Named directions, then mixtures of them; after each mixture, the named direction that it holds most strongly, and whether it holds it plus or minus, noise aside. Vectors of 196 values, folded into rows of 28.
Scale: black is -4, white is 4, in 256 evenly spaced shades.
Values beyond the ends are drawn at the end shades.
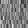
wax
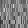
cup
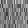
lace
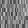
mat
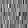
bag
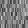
mat, plus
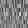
lace, minus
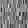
bag, plus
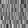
wax, plus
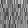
lace, plus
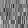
cup, minus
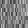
mat, plus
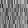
lace, plus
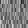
wax, plus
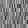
lace, plus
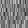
mat, minus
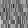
cup, minus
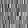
bag, minus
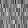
lace, minus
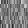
wax, minus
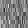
cup, minus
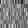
lace, minus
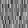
bag, minus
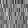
lace, minus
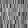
bag, plus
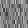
lace, plus
